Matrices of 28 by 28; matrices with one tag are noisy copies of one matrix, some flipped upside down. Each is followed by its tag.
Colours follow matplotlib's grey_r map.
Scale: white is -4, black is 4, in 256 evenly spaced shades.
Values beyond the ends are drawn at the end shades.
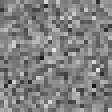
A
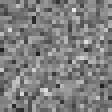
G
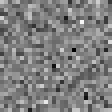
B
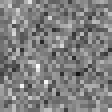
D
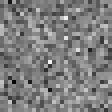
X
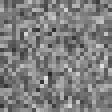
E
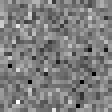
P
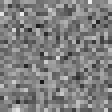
A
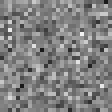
X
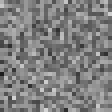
D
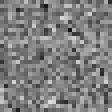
A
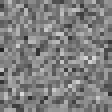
G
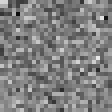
B
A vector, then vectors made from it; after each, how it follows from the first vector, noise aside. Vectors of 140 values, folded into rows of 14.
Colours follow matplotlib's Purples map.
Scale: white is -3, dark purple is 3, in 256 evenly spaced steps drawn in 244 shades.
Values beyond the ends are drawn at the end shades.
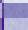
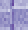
wrapped around, shrunk.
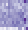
reversed, partly zeroed.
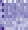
partly zeroed.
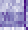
reversed.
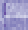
wrapped around, shrunk.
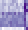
reversed.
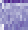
negated, partly zeroed.
